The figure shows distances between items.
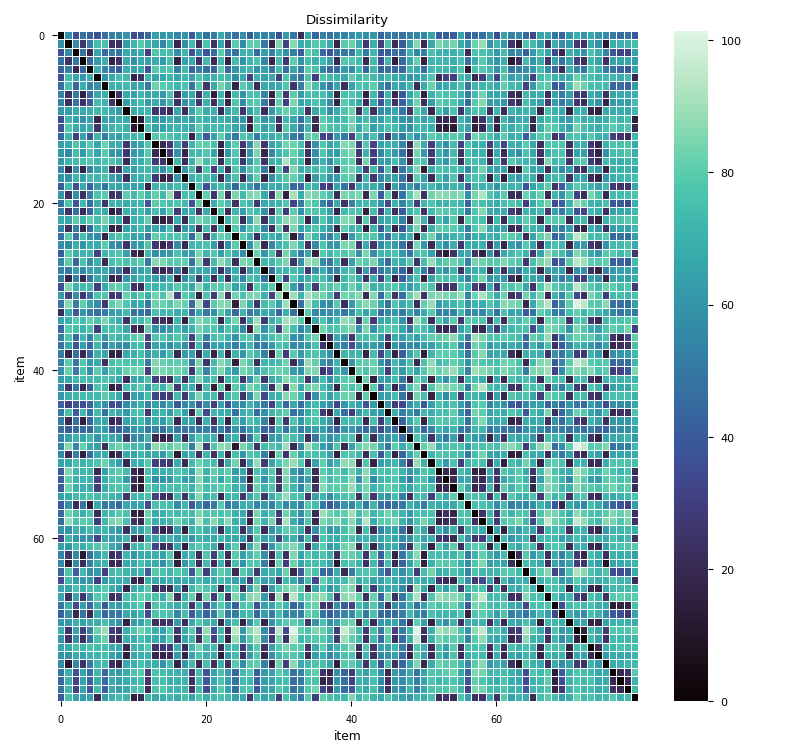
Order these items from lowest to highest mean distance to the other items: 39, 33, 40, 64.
33, 64, 39, 40
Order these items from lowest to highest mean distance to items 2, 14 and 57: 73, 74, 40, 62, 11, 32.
11, 74, 73, 62, 32, 40
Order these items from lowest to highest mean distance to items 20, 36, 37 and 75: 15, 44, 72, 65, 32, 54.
44, 32, 72, 15, 65, 54
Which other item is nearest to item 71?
72
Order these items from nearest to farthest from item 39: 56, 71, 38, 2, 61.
2, 56, 38, 61, 71
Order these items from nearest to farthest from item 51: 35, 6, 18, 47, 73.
73, 47, 35, 18, 6
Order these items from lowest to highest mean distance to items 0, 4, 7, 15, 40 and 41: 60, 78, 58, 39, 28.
28, 78, 60, 39, 58
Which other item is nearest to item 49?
24
